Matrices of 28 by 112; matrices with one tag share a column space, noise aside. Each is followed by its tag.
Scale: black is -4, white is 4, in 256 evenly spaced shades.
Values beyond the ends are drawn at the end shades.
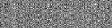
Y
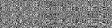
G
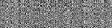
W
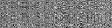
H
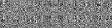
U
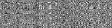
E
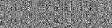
G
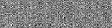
H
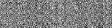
E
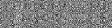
Y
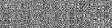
Y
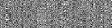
Y
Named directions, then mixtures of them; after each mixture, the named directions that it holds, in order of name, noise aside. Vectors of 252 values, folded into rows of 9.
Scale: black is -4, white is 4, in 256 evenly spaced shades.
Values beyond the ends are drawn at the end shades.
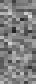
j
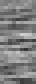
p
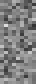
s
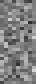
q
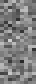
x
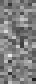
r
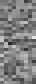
p, q, s.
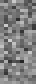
s, x.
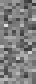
s.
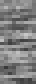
p.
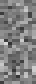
j, q, x.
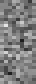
p, r, s.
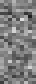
j.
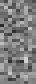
j, q, x.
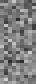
s, x.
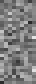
q.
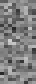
j, x.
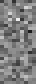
j, q, s.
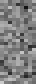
q, s, x.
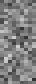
q, r.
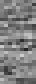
p, s.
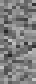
r, s.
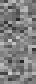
x.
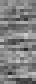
p.
